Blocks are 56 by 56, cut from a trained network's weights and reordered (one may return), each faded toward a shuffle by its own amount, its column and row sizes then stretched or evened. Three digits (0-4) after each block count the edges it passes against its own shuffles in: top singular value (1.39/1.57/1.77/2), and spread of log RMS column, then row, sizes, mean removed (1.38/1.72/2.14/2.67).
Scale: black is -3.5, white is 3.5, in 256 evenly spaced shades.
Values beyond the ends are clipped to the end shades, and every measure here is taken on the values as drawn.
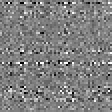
4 2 4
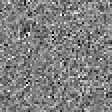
0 1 1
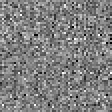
1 1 2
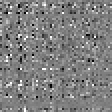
0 4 4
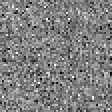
0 0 0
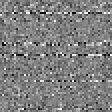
4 0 4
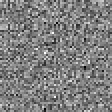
4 1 0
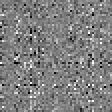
1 4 2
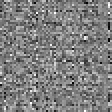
3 4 0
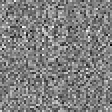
4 0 2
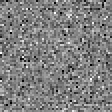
0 1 0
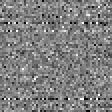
3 0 3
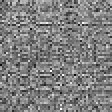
4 0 1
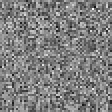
4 0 1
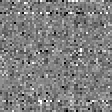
0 0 3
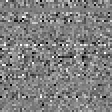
0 0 4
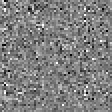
0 3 2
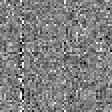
4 3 0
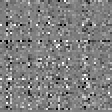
0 3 4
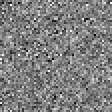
0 1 1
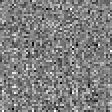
1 2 0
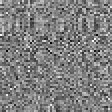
4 0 1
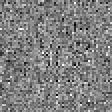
1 2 1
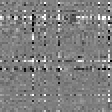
4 3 4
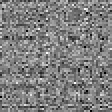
3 1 0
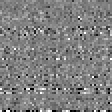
2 0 4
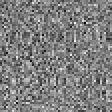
3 0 0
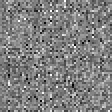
3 3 0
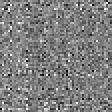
2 2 3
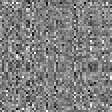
4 4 0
